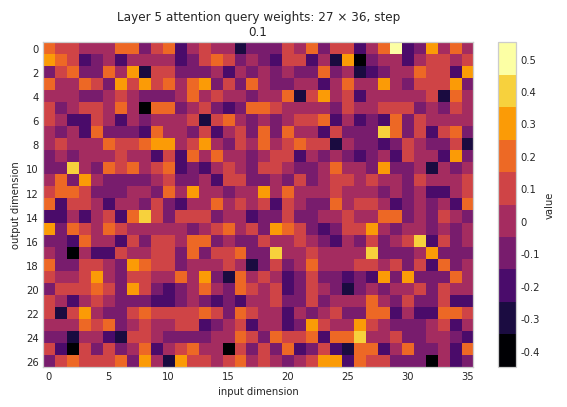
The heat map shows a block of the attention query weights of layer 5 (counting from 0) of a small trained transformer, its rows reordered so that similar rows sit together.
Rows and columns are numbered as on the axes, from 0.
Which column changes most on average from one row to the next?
28
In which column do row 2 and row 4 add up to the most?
23
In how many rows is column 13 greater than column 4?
11
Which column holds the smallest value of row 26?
32
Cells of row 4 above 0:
9
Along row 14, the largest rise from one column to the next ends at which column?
7
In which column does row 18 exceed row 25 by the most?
15
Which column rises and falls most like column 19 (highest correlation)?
27
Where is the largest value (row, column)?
0, 29
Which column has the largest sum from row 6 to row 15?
20
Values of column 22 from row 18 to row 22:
0.2 0.1 0.1 0.1 -0.1
